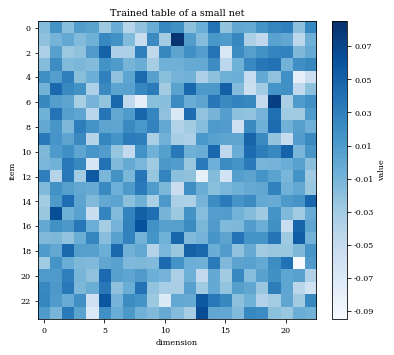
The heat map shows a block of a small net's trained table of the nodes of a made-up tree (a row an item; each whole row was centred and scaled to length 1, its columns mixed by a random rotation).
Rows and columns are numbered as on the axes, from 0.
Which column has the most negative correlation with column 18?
15
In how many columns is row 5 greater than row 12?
13
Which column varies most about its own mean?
21
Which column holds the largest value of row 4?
8
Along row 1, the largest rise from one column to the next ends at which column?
11
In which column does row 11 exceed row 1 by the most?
17
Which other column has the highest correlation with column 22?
14
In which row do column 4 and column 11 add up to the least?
7
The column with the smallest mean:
4
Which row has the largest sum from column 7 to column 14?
16
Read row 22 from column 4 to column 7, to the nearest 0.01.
-0.06 0.06 -0.01 0.02
